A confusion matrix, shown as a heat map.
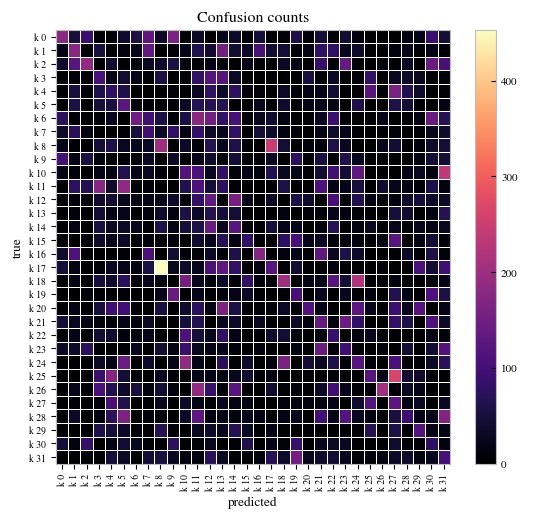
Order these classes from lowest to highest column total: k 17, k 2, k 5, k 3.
k 2, k 17, k 3, k 5
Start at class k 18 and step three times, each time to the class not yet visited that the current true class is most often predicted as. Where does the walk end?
k 31
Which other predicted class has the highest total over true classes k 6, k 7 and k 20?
k 11
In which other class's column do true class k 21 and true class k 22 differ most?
k 23
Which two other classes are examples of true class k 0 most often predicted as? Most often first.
k 9, k 7
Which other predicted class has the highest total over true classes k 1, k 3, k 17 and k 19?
k 8
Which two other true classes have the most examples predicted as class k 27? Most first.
k 25, k 4
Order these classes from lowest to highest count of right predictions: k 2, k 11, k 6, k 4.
k 4, k 11, k 6, k 2
